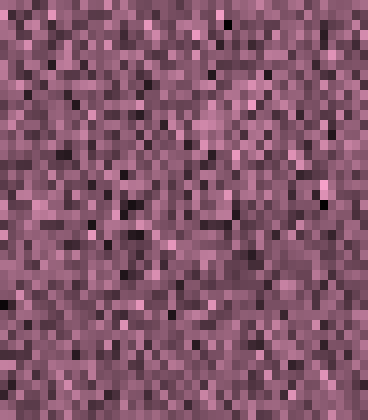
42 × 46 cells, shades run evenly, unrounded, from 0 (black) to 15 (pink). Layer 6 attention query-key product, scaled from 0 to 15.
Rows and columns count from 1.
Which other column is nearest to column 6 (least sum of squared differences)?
20
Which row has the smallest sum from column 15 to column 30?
5
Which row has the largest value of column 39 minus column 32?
26
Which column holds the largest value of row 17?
38
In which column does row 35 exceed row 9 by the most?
46
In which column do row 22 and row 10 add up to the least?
16
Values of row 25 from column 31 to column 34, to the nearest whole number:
7 6 11 7
